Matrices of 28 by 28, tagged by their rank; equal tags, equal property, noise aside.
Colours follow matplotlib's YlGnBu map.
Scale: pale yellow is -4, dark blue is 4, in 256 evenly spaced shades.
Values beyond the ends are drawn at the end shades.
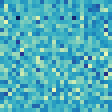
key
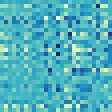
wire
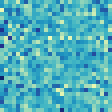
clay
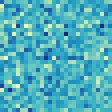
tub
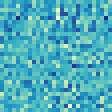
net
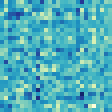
tub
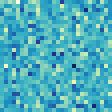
net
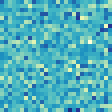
key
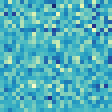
wire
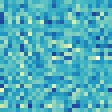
tub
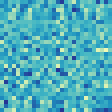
tub
